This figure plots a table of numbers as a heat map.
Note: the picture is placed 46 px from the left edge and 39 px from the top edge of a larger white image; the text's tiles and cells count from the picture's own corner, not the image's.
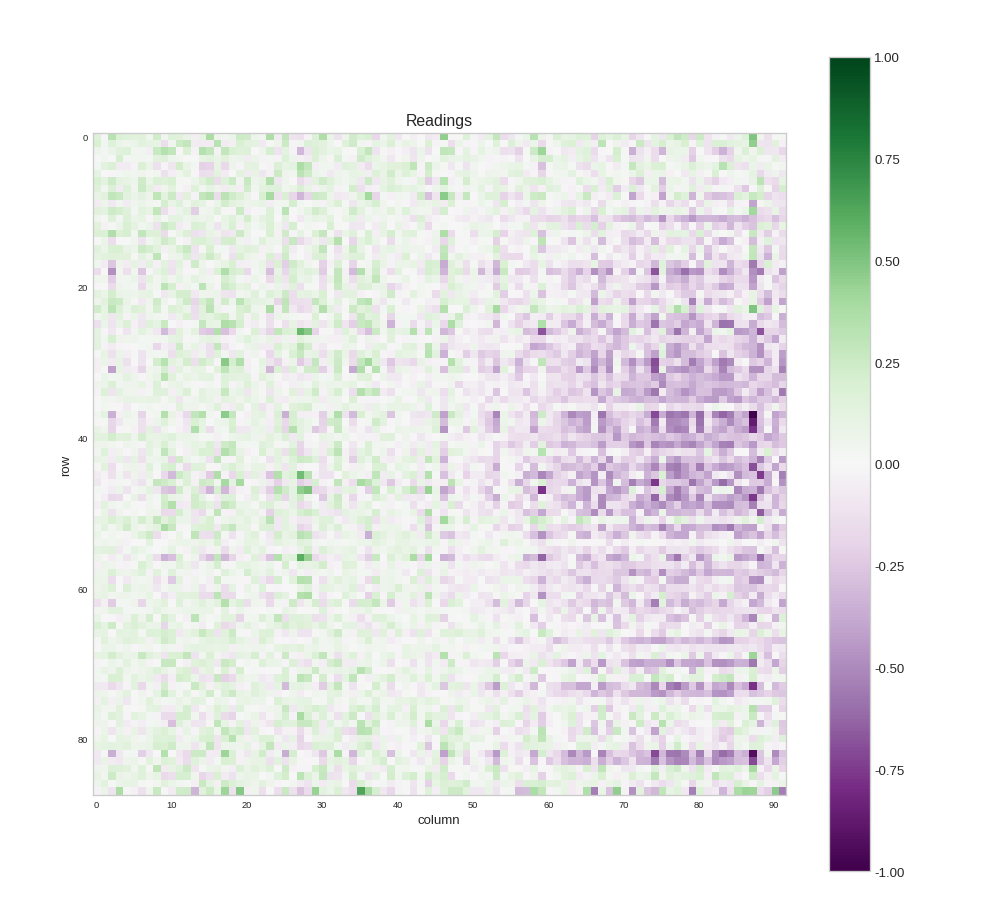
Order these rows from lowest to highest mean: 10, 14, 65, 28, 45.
45, 28, 14, 65, 10
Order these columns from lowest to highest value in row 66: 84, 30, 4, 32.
84, 30, 4, 32
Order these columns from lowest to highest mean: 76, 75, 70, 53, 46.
76, 70, 75, 53, 46
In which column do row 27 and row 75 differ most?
90
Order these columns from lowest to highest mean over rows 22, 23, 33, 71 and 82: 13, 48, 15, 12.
13, 48, 12, 15
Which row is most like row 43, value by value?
29
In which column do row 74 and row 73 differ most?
87
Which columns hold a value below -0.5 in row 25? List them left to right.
74, 83, 84
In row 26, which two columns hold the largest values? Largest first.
27, 28
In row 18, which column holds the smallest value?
74
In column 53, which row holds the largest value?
23
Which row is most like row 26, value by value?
56
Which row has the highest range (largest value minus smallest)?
37
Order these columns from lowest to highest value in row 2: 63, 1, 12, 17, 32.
63, 1, 32, 12, 17
